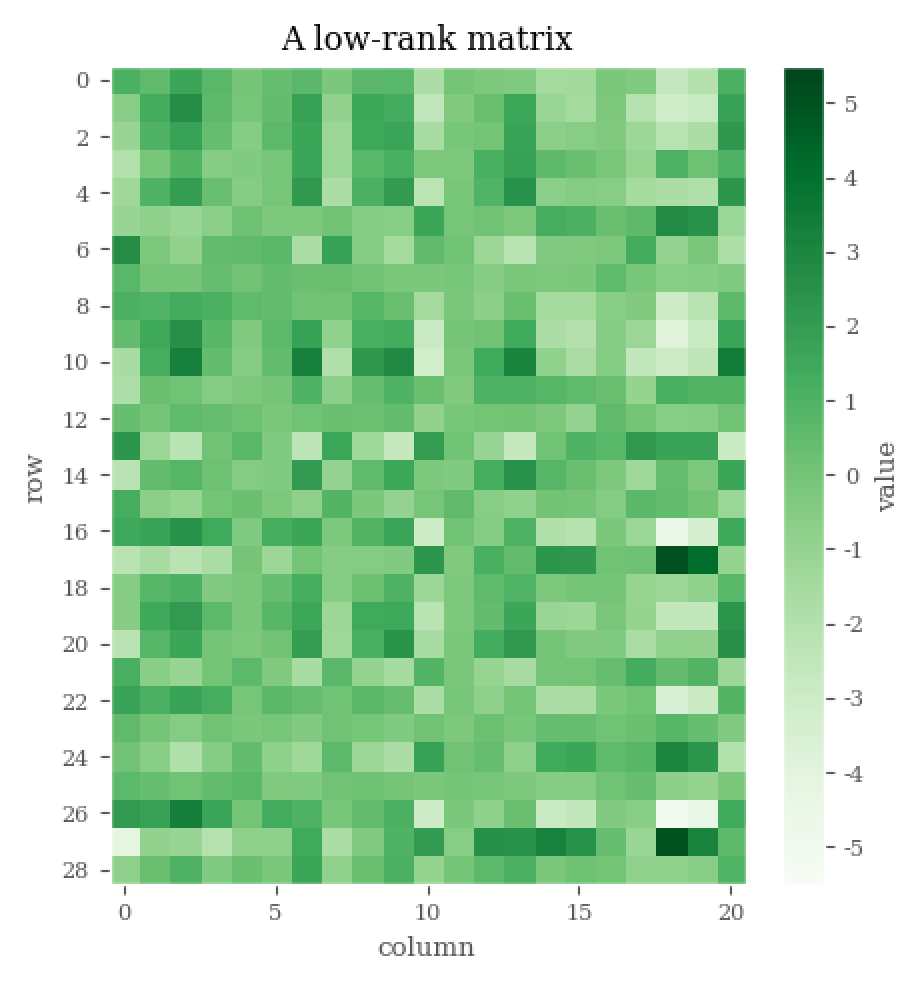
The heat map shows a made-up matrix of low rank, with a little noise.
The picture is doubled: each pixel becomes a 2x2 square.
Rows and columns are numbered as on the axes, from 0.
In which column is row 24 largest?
18
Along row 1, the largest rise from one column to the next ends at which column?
20
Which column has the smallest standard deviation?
11
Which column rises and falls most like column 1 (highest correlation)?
2
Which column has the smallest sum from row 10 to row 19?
10
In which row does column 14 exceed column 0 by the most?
27
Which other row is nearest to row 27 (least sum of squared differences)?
17
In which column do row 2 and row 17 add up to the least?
0
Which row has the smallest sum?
26
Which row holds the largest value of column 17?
13
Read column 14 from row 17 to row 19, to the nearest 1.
2 0 -1
